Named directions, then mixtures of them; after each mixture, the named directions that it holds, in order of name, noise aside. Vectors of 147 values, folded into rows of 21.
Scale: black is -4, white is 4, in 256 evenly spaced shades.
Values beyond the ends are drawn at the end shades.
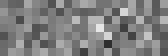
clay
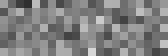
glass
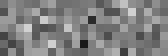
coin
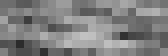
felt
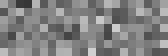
glass.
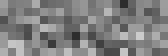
coin, felt, glass.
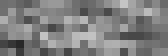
coin, felt.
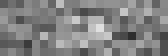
clay, felt.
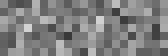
clay, coin, glass.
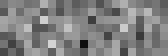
coin.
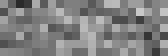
felt, glass.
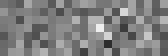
clay.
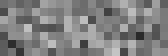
coin, felt.
